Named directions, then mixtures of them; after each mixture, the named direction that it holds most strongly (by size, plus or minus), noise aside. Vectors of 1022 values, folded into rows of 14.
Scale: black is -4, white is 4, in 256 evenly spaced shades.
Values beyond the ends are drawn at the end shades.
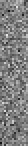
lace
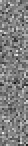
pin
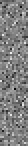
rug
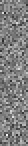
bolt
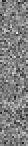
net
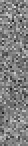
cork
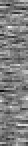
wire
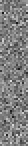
bolt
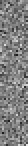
pin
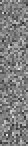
bolt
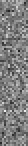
lace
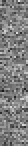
net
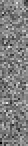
lace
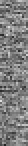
wire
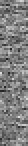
wire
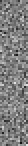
pin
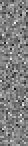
rug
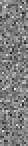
rug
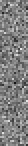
pin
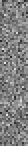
net
